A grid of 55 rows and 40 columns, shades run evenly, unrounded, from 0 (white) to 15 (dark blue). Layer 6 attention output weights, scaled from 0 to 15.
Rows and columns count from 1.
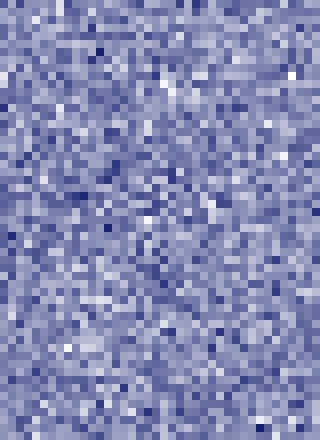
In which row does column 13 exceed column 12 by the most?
7
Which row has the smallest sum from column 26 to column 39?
16
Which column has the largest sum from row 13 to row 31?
1
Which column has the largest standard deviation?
19
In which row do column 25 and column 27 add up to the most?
50
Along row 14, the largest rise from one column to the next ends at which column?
9
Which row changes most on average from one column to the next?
10
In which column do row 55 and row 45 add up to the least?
5
